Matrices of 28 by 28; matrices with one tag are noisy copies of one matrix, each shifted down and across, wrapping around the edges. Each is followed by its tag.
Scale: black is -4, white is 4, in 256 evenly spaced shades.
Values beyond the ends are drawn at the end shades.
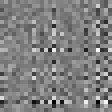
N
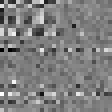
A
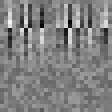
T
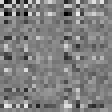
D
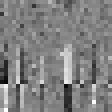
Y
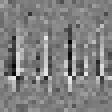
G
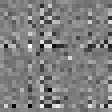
N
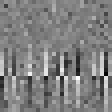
T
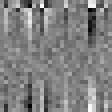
Y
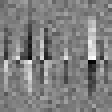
Y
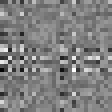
D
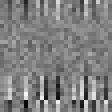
T
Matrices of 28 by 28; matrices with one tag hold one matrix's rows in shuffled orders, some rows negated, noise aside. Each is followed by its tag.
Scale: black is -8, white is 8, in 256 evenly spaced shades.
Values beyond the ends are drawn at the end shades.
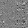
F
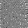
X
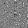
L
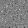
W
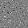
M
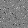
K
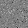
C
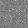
W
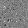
M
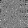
X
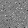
W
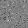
M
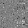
F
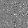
L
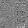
F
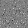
K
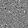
W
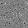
W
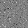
M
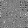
X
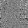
X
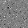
M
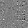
F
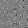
L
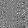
F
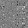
F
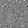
W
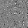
L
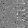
F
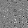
L
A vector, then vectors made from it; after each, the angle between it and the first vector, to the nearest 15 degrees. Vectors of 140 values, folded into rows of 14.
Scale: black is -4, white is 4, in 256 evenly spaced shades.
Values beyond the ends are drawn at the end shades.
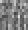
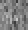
105 degrees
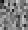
120 degrees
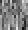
90 degrees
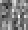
30 degrees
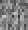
150 degrees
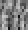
135 degrees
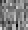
105 degrees
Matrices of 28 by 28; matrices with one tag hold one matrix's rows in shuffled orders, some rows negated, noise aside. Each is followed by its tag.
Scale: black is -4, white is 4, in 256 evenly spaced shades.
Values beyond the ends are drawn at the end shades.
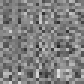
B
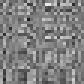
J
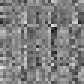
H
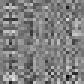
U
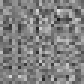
B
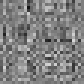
J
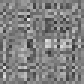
J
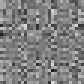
H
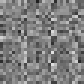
H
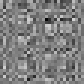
J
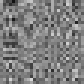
U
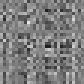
J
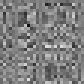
J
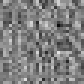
B
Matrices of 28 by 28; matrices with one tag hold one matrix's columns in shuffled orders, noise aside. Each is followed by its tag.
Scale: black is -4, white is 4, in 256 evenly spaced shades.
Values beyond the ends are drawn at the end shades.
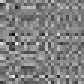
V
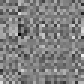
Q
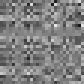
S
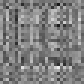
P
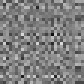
V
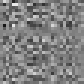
S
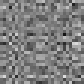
V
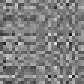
V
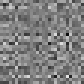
V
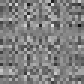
S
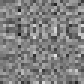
Q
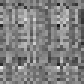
P
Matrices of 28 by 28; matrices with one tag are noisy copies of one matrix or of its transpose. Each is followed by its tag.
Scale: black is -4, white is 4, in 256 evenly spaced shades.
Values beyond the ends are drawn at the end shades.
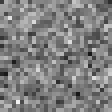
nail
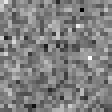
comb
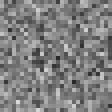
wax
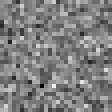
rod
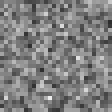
rod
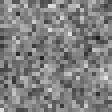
nail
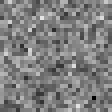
nail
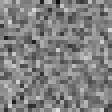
comb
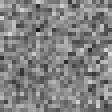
comb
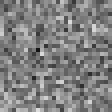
wax
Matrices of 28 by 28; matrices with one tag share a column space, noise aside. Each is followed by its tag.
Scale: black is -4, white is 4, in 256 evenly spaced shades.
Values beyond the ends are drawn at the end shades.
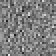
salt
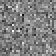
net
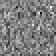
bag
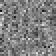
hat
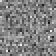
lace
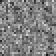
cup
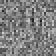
hat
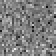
lace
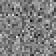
salt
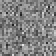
bag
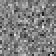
salt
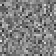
salt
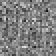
hat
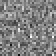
bag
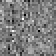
cup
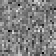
cup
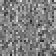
cup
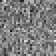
cup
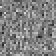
bag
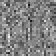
hat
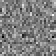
salt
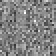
cup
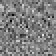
salt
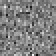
bag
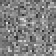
lace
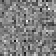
cup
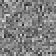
salt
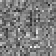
hat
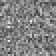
salt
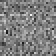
net
